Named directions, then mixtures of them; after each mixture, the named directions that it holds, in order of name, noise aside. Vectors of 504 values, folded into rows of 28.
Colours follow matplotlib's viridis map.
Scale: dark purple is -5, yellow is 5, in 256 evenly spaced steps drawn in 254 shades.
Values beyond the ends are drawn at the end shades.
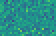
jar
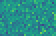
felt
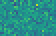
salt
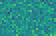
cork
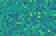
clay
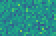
felt, jar.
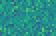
felt, jar, salt.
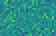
jar.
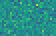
cork, salt.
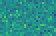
clay, cork, felt.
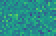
clay.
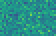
clay.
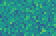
felt, salt.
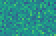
clay, cork.
